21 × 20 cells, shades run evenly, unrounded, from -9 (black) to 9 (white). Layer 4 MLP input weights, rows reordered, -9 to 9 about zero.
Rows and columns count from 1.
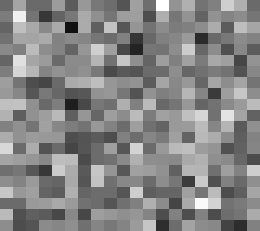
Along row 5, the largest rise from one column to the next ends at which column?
12
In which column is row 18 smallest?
18
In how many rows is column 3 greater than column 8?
10
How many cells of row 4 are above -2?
18
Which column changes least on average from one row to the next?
14
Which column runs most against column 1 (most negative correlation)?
7
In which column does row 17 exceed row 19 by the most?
8
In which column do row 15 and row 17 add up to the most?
16
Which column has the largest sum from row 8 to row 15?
1
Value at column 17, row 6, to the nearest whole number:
3
